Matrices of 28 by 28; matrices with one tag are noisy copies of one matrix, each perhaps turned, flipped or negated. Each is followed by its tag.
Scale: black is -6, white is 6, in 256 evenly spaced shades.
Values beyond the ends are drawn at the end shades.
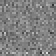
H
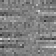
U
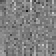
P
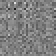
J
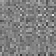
J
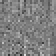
P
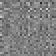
J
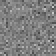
H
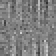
U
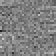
P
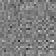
J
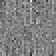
P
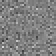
H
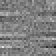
U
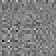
J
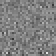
H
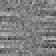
U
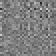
J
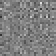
J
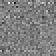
H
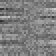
U
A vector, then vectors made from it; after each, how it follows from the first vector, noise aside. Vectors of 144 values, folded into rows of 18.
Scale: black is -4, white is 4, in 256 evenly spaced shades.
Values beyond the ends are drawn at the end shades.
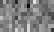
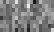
negated.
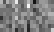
negated.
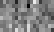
copied.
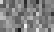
reversed, negated.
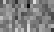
copied.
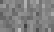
reversed, shrunk.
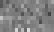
partly zeroed.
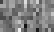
reversed.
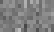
reversed, shrunk.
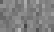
reversed, shrunk.
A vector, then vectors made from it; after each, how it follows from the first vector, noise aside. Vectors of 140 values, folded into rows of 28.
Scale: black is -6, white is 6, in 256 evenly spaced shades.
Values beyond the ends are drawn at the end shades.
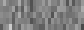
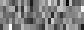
scaled up.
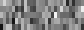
scaled up.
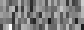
scaled up.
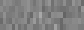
wrapped around, shrunk.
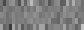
negated, partly zeroed.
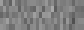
wrapped around, shrunk.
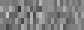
wrapped around, negated.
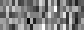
wrapped around, scaled up.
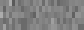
wrapped around, shrunk.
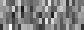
scaled up.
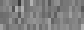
negated, partly zeroed.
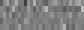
wrapped around, negated, partly zeroed.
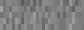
wrapped around, shrunk.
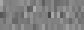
wrapped around, negated, partly zeroed.
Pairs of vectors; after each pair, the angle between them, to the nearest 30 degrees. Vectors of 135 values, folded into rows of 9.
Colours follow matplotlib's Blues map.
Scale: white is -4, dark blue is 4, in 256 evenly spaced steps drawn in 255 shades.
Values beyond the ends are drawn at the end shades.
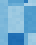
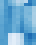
150 degrees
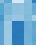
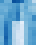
150 degrees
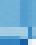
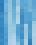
90 degrees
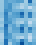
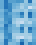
30 degrees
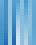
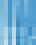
150 degrees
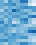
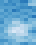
60 degrees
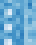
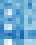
30 degrees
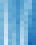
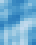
60 degrees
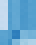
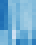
150 degrees
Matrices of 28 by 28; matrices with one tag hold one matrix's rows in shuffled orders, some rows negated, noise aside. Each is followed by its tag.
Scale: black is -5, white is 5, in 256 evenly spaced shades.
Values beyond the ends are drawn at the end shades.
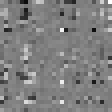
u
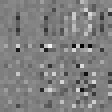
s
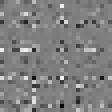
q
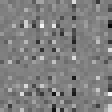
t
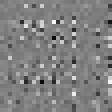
t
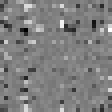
u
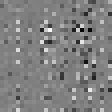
s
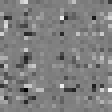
u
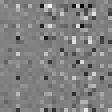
s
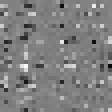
u
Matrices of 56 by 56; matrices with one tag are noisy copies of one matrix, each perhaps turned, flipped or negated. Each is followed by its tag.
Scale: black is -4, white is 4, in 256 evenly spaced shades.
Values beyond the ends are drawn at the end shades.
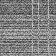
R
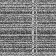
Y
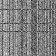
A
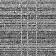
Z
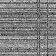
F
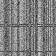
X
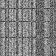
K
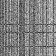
A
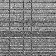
A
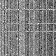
A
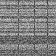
K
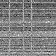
A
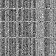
K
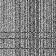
R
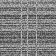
Z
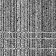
R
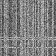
F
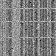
K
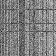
A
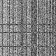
A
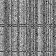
X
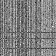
R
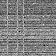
R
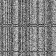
X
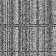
X
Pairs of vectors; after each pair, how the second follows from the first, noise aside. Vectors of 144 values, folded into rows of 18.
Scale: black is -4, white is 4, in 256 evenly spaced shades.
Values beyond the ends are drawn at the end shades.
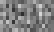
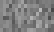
reversed, negated, shrunk.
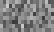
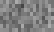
shrunk.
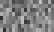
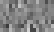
wrapped around, partly zeroed.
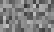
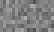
wrapped around, shrunk.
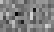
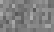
shrunk.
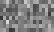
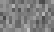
reversed, shrunk.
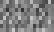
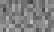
reversed, negated, shrunk.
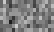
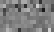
reversed, partly zeroed.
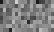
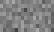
reversed, shrunk.
